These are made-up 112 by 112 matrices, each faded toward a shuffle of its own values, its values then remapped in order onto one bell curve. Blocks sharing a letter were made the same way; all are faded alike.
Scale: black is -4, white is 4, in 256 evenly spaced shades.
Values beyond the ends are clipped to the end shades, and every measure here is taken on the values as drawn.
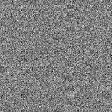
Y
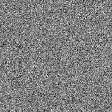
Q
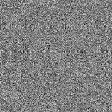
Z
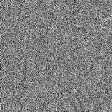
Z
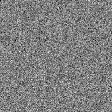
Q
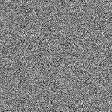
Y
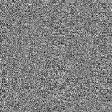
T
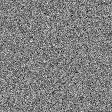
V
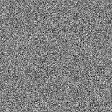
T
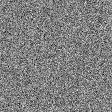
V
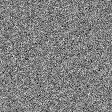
V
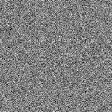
Y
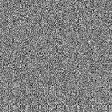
Z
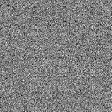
T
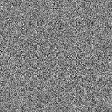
Z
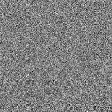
Y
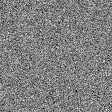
V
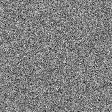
V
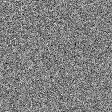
V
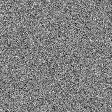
V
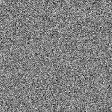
Q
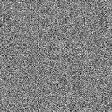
Y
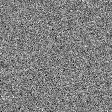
V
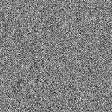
Y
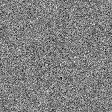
V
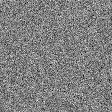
V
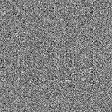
Y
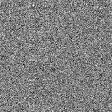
Q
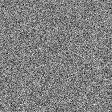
V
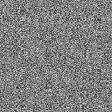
Y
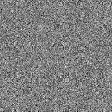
Y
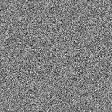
Q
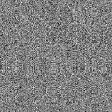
Z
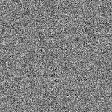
Q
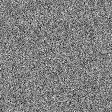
V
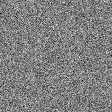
V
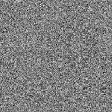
T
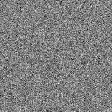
Q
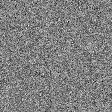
V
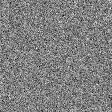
V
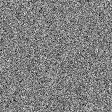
V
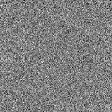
T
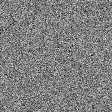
V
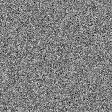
V
